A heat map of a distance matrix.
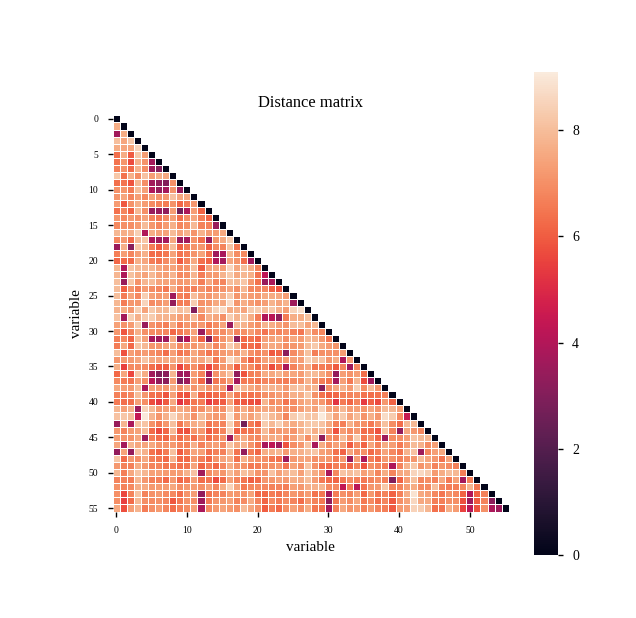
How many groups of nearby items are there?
13
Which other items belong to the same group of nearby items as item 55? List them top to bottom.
12, 30, 50, 53, 54
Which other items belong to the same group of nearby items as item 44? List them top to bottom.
40
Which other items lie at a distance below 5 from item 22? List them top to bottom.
1, 21, 23, 28, 46
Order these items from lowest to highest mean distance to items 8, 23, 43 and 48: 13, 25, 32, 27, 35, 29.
35, 25, 13, 32, 29, 27
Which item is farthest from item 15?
27
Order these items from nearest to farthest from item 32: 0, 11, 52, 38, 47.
52, 47, 0, 11, 38
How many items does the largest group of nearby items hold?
10
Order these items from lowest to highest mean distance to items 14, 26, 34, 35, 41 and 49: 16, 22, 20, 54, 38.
20, 54, 22, 38, 16
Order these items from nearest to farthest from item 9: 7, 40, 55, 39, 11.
7, 40, 39, 55, 11
